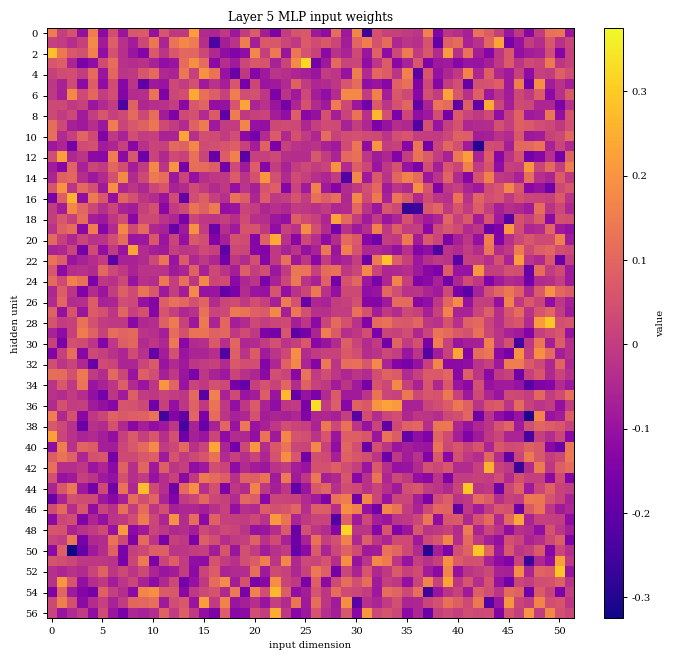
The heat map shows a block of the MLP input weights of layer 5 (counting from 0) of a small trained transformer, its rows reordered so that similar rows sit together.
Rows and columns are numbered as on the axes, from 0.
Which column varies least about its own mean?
5
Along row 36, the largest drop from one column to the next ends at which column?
27
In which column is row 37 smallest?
47
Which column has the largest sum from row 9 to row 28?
30
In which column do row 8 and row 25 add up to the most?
49
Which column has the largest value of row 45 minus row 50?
2
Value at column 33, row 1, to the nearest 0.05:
0.1
